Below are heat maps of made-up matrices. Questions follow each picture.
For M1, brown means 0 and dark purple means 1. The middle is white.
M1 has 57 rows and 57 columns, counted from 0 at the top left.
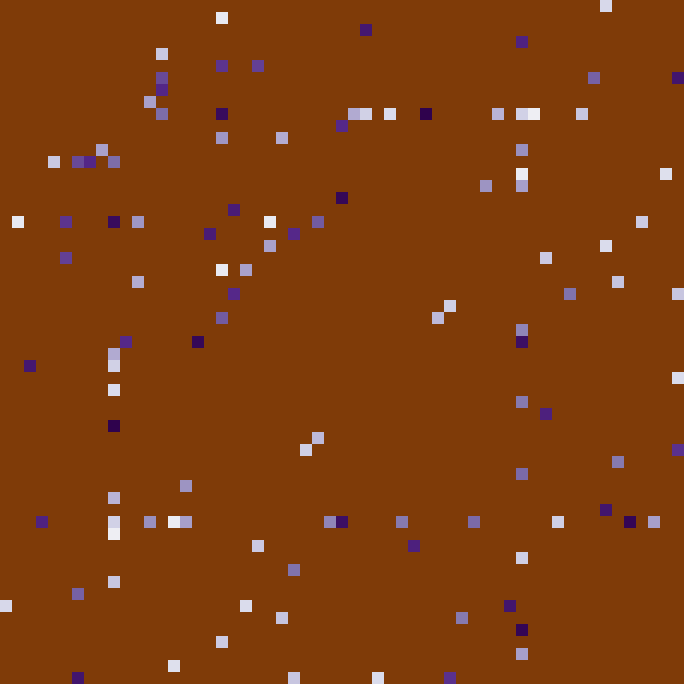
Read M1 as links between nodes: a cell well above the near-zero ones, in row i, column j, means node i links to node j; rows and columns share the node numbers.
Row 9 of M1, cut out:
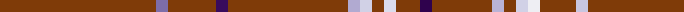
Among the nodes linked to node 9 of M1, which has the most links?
node 43
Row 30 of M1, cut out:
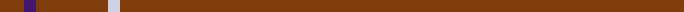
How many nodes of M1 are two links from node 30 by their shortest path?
9
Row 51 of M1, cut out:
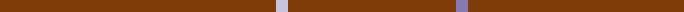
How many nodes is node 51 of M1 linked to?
2
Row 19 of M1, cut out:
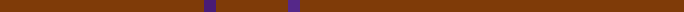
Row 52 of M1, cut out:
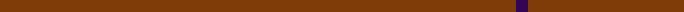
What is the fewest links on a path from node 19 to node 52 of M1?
7
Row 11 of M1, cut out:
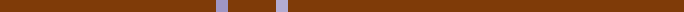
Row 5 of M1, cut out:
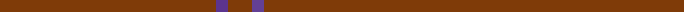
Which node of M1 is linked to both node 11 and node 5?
node 18
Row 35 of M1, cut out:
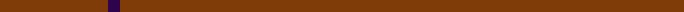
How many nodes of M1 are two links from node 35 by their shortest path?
9
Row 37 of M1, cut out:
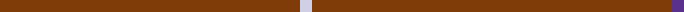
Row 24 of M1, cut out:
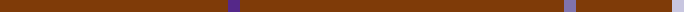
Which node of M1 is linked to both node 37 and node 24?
node 56
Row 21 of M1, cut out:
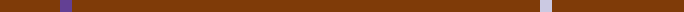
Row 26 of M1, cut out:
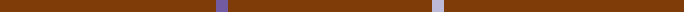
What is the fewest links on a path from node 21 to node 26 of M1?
3
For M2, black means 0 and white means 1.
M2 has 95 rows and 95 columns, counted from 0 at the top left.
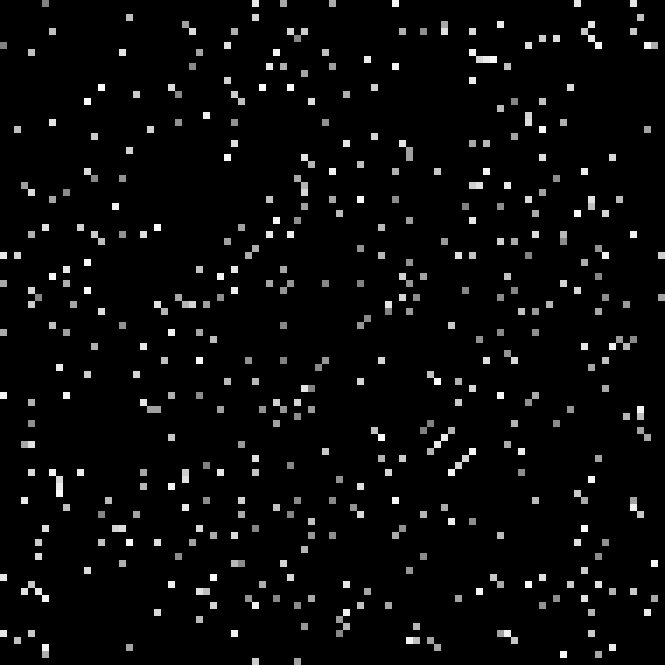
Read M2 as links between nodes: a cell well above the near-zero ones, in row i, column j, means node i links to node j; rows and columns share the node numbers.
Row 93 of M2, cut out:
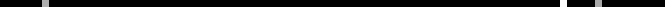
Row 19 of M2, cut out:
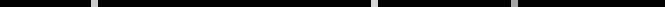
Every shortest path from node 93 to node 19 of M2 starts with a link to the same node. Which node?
node 80
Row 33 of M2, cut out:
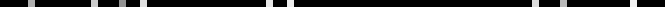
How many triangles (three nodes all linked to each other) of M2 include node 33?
3
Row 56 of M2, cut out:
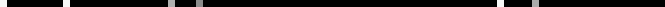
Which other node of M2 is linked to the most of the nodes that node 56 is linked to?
node 47
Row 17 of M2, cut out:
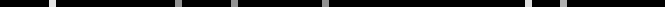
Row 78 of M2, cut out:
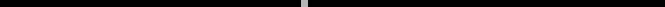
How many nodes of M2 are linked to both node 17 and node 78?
0
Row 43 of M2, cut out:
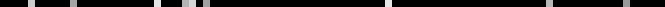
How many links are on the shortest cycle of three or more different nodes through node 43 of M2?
3
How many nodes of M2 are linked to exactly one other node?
5
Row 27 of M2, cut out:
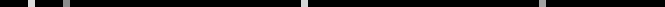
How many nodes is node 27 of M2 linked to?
4
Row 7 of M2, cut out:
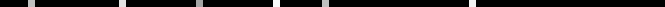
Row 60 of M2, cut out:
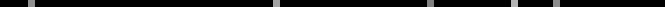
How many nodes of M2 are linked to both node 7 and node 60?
2
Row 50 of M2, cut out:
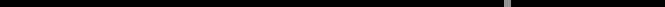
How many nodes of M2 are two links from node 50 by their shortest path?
5
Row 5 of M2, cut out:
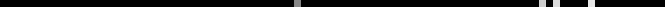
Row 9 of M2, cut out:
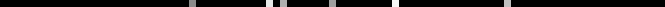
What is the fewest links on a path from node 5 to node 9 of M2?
3
